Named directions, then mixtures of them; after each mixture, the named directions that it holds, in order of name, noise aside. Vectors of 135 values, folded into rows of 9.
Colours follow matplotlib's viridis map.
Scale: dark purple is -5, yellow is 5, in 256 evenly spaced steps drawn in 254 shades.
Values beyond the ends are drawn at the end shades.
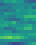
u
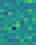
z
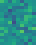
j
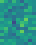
j.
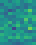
j, u, z.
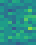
j, u, z.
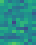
j, u.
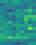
j, u, z.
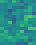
j, u.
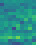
u, z.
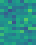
j, z.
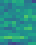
u.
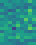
j, u, z.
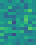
j, z.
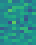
j, z.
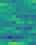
u.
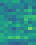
j, u, z.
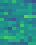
j, u, z.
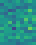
j, u, z.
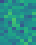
j, z.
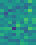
j, z.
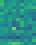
j, u, z.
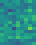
j, u, z.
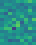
z.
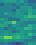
u.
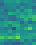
u, z.
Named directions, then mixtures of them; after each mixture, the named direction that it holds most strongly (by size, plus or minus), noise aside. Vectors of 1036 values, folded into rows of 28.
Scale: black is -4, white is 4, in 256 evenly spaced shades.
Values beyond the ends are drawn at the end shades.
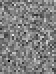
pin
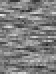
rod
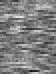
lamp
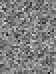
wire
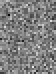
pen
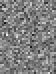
wire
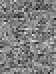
wire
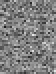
wire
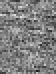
pen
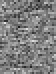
wire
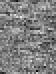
pen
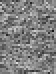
wire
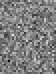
pin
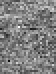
pin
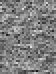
wire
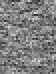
rod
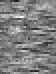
lamp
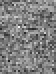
pin
